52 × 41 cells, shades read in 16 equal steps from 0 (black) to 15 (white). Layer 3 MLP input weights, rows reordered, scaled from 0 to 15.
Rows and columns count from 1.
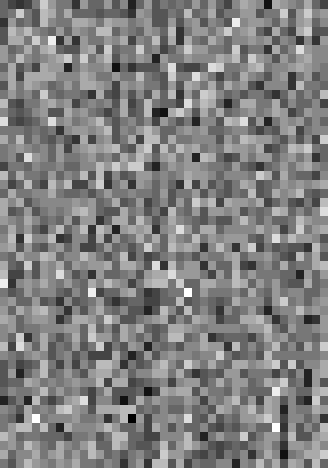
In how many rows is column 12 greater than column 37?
23
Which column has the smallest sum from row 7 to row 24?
20
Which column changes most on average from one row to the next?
14
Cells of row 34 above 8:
8
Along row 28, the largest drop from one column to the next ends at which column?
33
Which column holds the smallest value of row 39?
19
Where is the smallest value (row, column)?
47, 17
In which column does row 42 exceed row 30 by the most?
21
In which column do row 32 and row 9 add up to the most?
1
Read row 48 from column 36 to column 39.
3 9 5 8
